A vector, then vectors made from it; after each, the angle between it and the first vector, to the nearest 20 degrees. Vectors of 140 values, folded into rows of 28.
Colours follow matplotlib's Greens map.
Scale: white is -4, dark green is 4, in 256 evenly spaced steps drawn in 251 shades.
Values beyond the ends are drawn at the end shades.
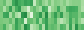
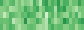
120 degrees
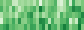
100 degrees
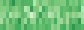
60 degrees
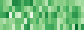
40 degrees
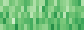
80 degrees
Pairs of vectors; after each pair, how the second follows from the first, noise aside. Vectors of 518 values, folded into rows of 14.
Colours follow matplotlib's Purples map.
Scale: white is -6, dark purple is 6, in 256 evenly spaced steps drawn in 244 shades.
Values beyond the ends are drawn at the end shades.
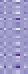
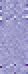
wrapped around, negated, partly zeroed.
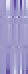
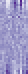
copied.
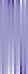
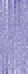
reversed, negated, shrunk.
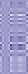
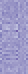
reversed, negated, shrunk.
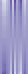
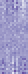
reversed, negated, partly zeroed.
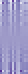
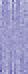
shrunk.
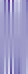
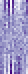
scaled up.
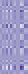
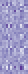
copied.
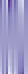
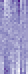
reversed, negated.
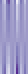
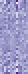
sign-scrambled.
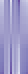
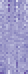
reversed, negated, partly zeroed.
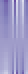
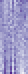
reversed, negated.
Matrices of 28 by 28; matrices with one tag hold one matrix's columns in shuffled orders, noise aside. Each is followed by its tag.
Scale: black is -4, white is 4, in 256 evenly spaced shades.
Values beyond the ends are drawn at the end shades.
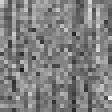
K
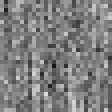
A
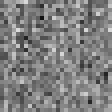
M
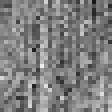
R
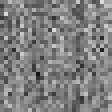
M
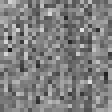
M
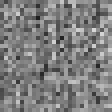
M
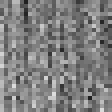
R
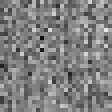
M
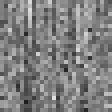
K
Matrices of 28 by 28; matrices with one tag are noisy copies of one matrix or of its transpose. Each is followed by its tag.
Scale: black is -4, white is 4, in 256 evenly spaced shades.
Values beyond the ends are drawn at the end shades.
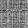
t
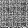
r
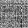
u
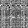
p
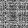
p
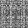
p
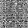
u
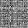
t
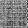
r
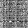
u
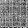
r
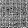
r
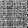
r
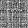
t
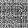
u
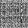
u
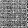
r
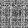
p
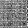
r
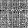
t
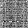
u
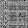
p
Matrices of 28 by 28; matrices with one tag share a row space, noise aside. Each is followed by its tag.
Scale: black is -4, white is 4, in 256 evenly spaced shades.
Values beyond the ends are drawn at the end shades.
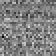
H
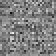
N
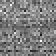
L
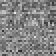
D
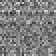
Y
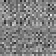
H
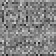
H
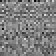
H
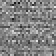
N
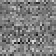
N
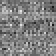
D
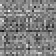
H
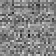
N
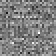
N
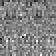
H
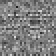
L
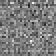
N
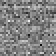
L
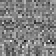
H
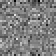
L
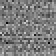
H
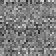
H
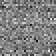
H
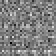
Y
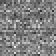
L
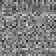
H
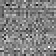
H
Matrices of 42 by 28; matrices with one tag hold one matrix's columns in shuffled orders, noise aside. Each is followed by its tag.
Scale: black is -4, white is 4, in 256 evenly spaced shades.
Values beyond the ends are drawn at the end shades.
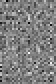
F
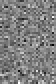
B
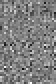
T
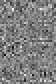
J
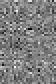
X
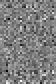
B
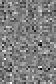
T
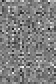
X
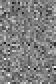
T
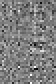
T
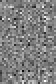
B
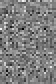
X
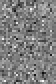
J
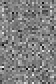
T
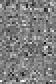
J
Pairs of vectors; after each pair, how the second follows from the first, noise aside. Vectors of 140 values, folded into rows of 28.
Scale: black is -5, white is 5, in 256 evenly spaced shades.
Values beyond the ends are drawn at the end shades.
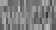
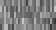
wrapped around, negated.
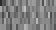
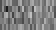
wrapped around.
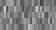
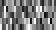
scaled up.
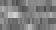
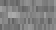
shrunk.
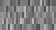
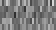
wrapped around.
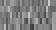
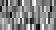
wrapped around, negated, scaled up.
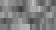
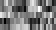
scaled up.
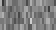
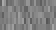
negated, shrunk.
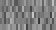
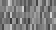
wrapped around.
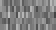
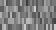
wrapped around.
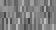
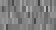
reversed, negated, partly zeroed.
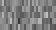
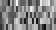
wrapped around, negated, scaled up.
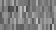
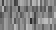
reversed, negated.
